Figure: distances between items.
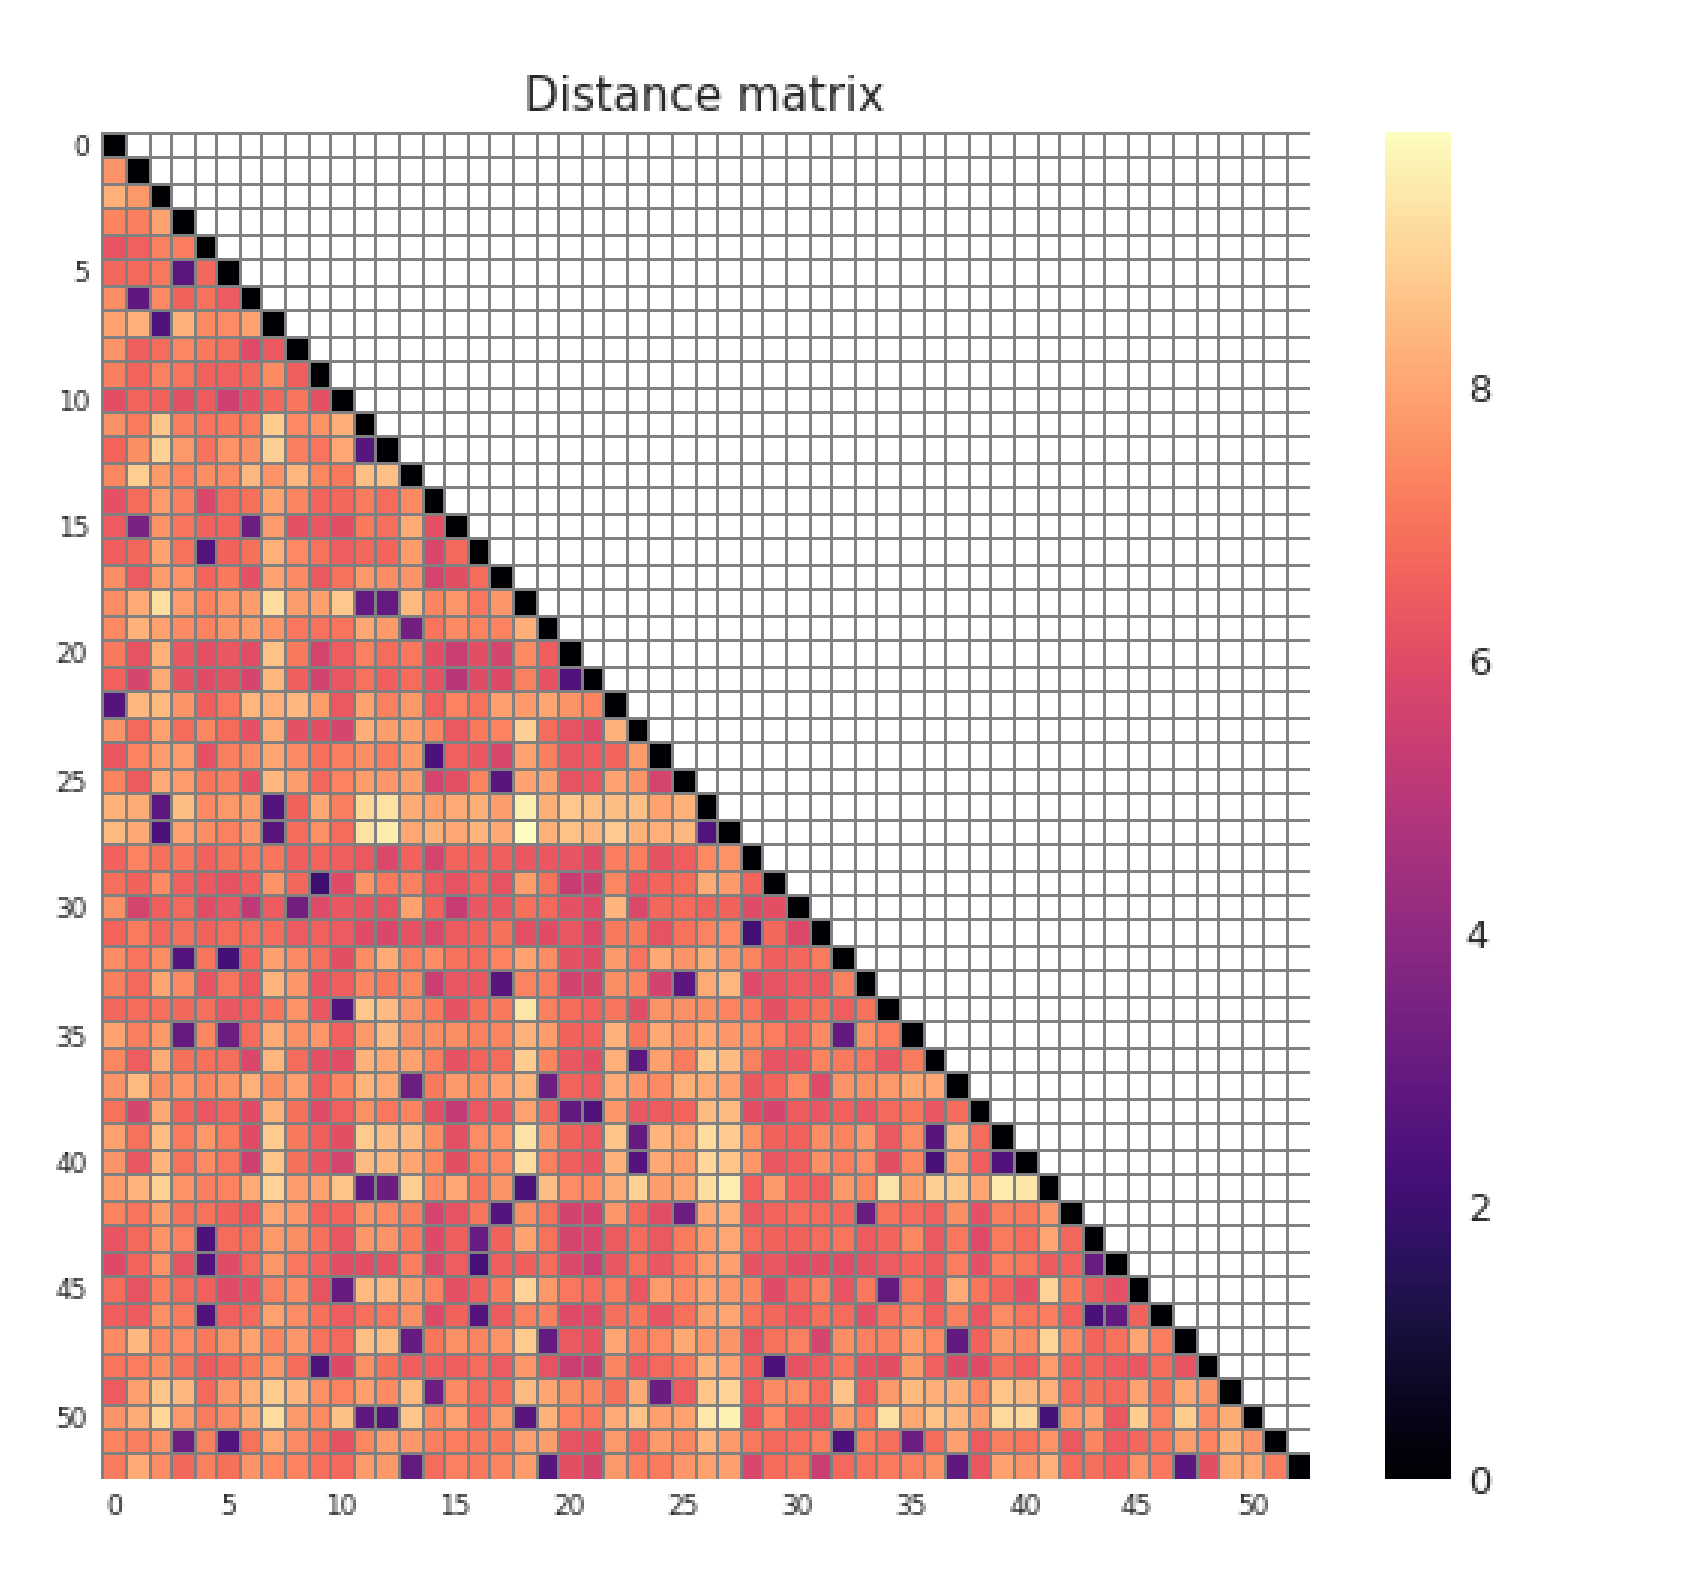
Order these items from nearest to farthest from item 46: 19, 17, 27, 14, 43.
43, 14, 17, 19, 27
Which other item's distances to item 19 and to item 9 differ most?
29
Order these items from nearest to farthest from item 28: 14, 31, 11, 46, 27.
31, 14, 11, 46, 27
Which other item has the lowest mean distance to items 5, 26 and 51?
32
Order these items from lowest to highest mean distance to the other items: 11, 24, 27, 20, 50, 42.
20, 42, 24, 11, 50, 27
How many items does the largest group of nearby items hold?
5
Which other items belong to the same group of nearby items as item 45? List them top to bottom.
10, 34
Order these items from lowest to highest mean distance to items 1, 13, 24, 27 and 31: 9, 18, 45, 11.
9, 45, 11, 18
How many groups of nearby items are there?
15
